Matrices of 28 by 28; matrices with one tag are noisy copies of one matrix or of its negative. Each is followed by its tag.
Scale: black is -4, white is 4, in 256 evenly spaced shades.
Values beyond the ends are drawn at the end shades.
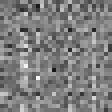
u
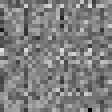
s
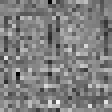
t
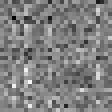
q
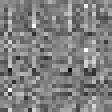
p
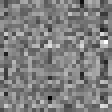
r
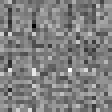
p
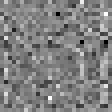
r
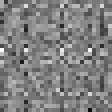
s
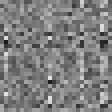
r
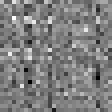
q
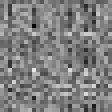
p
